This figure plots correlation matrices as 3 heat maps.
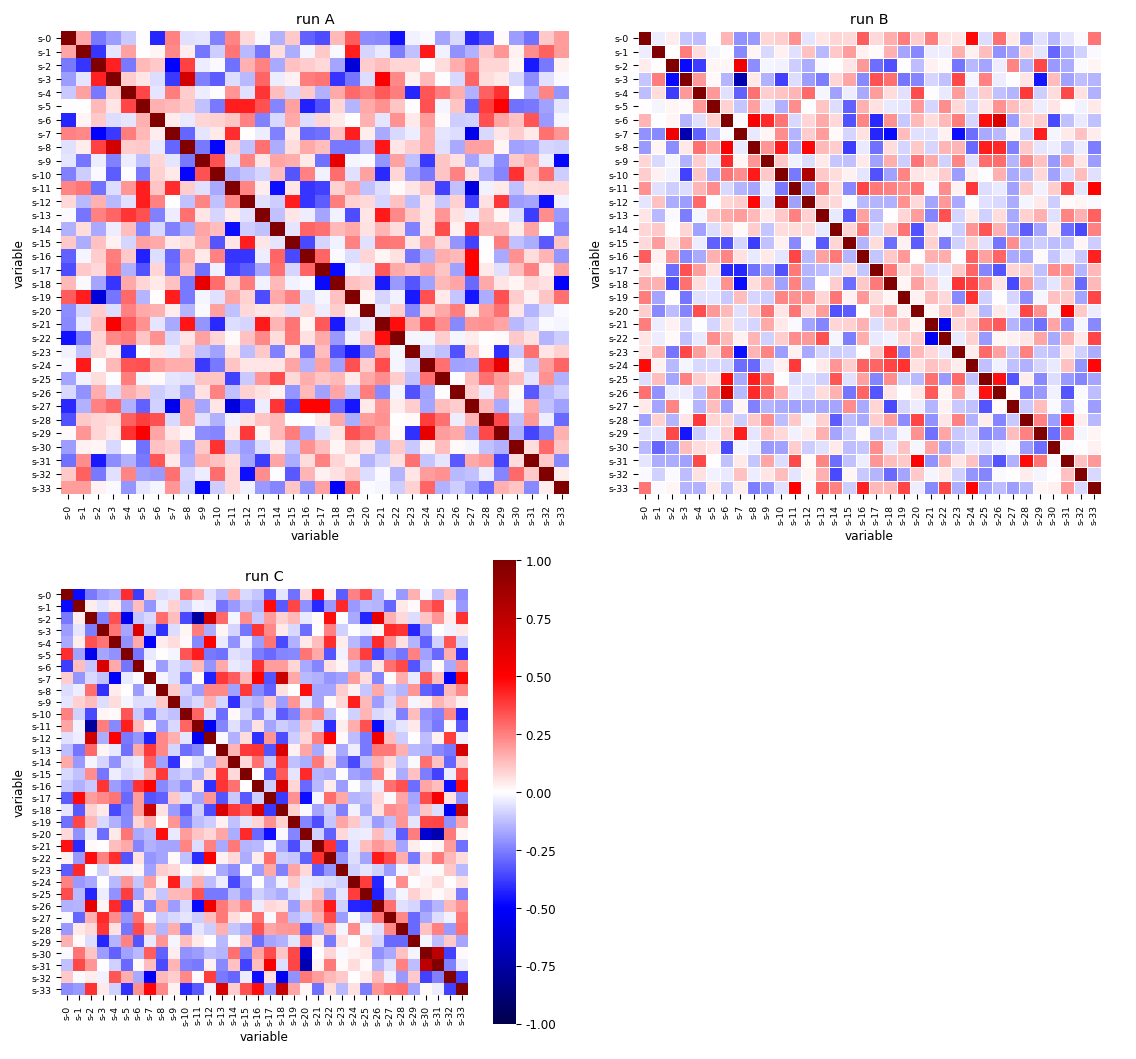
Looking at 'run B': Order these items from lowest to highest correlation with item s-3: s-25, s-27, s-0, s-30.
s-0, s-27, s-30, s-25
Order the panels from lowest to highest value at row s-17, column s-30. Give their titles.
run A, run B, run C
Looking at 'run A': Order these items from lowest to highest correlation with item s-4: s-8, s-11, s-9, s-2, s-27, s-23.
s-23, s-2, s-27, s-9, s-8, s-11
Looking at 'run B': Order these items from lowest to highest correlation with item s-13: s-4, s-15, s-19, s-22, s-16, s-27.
s-15, s-27, s-4, s-19, s-16, s-22
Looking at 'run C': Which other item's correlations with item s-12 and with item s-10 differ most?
s-2
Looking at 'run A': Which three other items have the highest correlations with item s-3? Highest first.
s-8, s-21, s-2
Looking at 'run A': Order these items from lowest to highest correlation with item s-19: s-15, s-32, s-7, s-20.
s-20, s-32, s-15, s-7
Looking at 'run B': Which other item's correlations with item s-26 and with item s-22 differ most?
s-21
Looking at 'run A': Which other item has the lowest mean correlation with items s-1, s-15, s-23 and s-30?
s-26
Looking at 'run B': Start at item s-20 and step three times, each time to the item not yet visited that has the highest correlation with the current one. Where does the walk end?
s-4
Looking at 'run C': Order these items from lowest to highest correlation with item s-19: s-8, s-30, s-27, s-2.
s-27, s-8, s-2, s-30
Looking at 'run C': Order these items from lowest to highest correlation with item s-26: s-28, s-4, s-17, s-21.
s-28, s-17, s-21, s-4
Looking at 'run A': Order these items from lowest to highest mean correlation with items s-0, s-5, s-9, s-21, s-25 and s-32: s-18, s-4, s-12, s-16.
s-16, s-12, s-18, s-4
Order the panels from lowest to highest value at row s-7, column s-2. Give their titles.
run A, run C, run B
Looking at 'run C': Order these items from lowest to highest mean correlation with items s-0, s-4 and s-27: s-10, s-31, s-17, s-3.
s-31, s-17, s-10, s-3
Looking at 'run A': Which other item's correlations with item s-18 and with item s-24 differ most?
s-9
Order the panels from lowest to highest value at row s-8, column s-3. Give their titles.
run C, run B, run A
